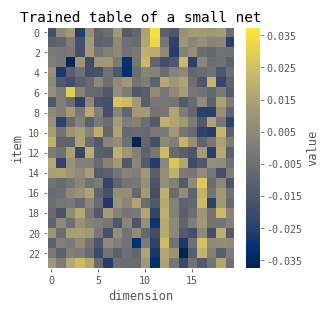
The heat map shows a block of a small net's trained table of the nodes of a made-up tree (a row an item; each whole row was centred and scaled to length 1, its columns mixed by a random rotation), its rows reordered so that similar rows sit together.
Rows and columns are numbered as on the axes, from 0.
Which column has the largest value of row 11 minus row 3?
15
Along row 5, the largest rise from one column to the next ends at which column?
17
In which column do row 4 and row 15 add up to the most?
16
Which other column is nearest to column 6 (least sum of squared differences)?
19
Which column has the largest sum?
12
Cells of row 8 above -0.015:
17
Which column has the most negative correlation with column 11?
3
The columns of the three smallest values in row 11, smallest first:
9, 11, 5
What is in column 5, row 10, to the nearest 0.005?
0.02
